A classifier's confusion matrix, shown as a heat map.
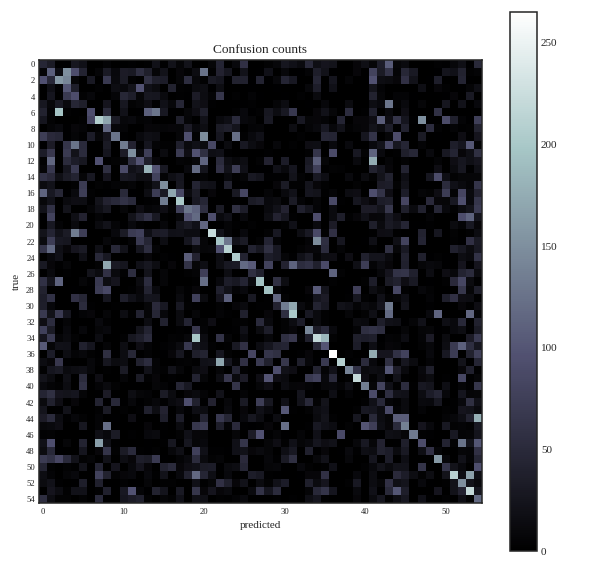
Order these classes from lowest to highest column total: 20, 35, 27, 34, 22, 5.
27, 5, 35, 22, 20, 34
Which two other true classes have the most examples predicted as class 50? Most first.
7, 16
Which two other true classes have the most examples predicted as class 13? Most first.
6, 11
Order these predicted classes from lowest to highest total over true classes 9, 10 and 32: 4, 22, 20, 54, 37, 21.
37, 22, 54, 21, 4, 20
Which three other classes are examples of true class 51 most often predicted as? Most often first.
53, 19, 7
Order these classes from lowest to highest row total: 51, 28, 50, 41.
41, 50, 28, 51
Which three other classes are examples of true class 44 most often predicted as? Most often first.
54, 45, 22
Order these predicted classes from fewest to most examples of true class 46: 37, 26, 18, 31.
31, 18, 26, 37
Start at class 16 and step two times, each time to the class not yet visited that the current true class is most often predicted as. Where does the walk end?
43
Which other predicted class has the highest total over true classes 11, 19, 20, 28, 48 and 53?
34
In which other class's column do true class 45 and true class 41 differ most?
30
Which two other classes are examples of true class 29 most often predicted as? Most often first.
23, 19
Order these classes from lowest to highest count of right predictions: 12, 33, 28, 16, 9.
12, 9, 33, 16, 28
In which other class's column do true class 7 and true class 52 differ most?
8
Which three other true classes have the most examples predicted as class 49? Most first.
31, 14, 6
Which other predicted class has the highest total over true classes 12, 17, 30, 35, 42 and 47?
52
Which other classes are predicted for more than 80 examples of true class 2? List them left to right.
0, 3, 41
